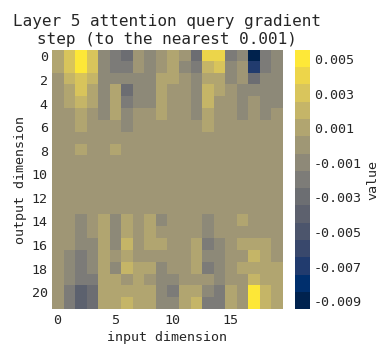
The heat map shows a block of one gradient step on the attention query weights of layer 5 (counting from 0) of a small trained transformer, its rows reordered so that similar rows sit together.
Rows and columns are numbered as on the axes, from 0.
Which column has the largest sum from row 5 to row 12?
2
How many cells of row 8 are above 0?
2
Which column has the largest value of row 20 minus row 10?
17
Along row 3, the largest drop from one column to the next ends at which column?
6
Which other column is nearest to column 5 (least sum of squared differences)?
15
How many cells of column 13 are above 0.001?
4
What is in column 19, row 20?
0.001
